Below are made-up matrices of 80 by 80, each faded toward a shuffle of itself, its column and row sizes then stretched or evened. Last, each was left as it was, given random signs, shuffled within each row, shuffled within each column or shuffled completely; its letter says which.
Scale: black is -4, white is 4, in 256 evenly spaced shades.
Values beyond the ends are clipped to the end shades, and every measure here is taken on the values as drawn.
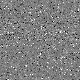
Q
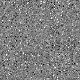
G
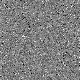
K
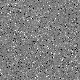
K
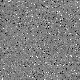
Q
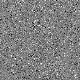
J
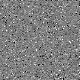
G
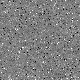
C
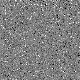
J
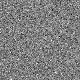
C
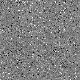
J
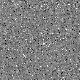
Q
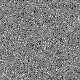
Q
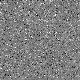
Q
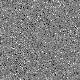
K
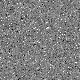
C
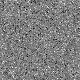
C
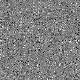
G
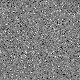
Q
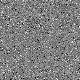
Q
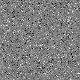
J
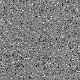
G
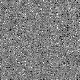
G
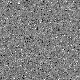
Q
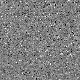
Q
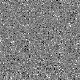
G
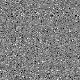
G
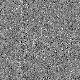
J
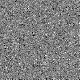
J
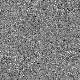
Q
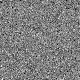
C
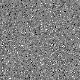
J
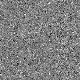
K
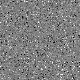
J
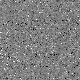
Q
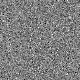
K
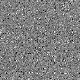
G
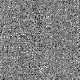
G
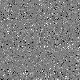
G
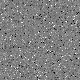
C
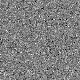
Q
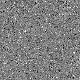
Q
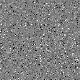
G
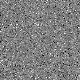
J
